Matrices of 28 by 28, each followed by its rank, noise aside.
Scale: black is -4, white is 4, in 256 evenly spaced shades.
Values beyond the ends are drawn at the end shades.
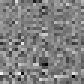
five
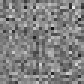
seven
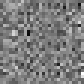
four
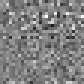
six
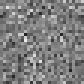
six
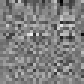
three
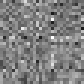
four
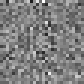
five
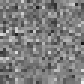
six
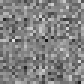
seven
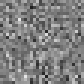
seven
